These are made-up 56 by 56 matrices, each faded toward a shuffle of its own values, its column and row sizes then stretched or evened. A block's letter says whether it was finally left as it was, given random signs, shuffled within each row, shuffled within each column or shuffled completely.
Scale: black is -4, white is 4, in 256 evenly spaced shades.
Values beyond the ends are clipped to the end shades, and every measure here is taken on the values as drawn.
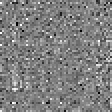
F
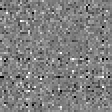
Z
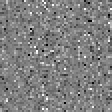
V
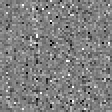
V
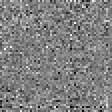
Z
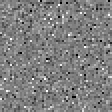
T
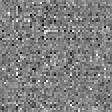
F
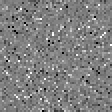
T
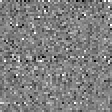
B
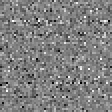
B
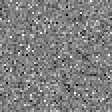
T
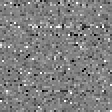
B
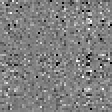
F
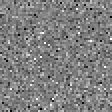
T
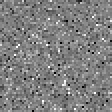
T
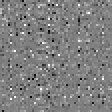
F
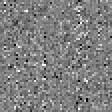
V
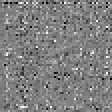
F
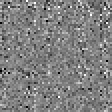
Z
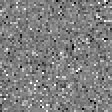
T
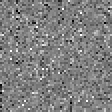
V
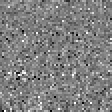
B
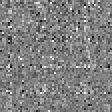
Z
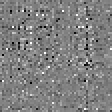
F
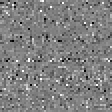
B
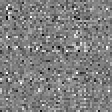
F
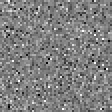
T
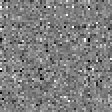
Z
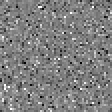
T
